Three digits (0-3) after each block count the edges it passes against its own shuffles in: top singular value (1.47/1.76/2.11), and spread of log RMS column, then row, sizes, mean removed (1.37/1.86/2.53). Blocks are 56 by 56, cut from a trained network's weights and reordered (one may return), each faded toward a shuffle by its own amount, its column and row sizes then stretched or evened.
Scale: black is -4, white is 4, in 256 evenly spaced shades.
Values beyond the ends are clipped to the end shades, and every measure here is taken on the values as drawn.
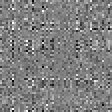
3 3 2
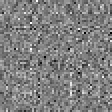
2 1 1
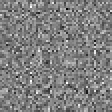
2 1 1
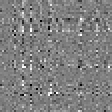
2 2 2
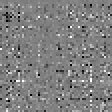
0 3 3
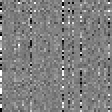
2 3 0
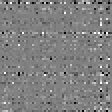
1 2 3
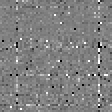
2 1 2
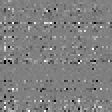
1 2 3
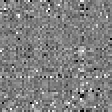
2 0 2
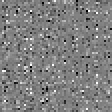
0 3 1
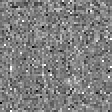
1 0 0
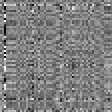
3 2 1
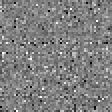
1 1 1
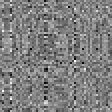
3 2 0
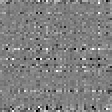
2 1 3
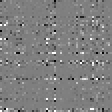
1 3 3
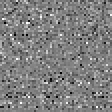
0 0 2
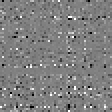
0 2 3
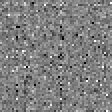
1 1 1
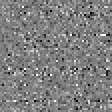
0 1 2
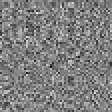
2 1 1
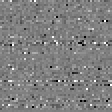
0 0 3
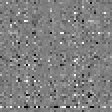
2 2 2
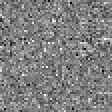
1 0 1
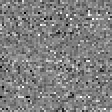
0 0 2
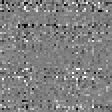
1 2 3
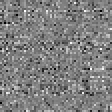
1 0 2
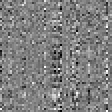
3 3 0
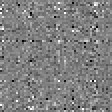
0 2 2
